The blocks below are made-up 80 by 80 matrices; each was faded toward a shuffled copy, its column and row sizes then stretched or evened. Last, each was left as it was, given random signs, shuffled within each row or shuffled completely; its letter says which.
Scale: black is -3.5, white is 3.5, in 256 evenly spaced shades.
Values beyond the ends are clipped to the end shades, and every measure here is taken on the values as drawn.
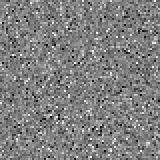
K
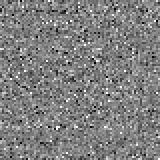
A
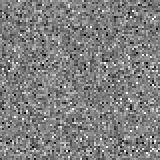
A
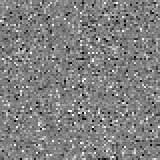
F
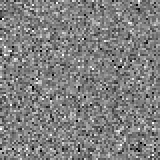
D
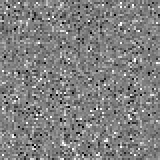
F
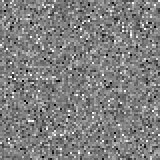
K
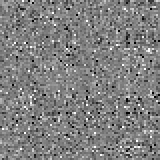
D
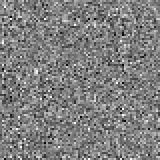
F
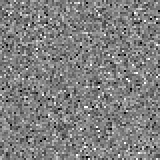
K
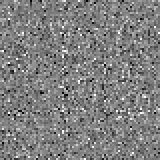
D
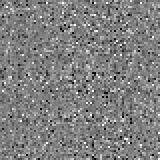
D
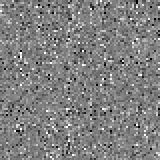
F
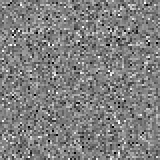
D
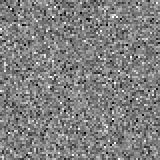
K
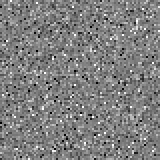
K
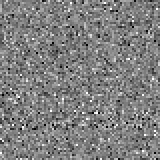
A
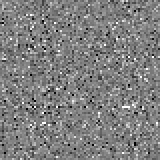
F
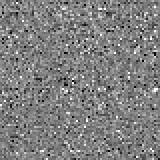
D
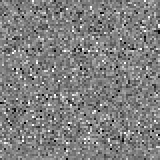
A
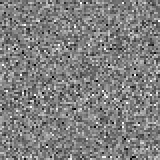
A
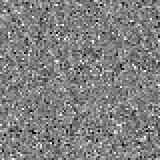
A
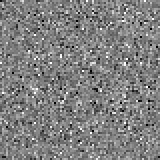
F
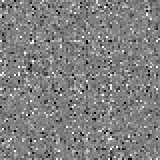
F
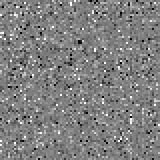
F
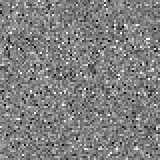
A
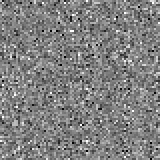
F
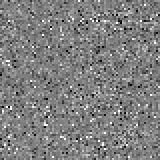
F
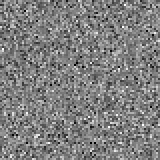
A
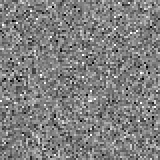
K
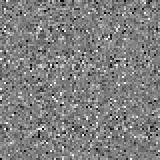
D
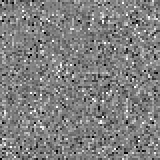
D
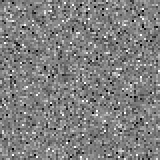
K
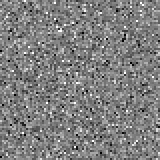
K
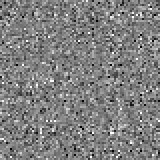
F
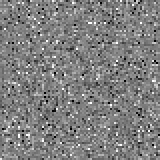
F
